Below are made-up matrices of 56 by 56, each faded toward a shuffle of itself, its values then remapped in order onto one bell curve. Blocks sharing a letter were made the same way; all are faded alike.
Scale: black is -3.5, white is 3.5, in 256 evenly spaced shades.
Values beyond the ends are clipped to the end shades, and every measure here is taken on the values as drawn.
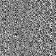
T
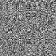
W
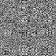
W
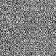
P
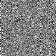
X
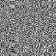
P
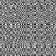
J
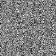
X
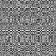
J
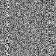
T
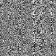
T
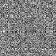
W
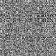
W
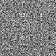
W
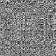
P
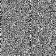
X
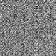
W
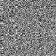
W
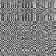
J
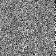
X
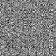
W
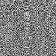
W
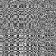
J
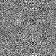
W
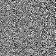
X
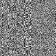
T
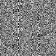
T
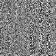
T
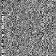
T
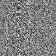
X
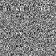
W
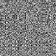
P
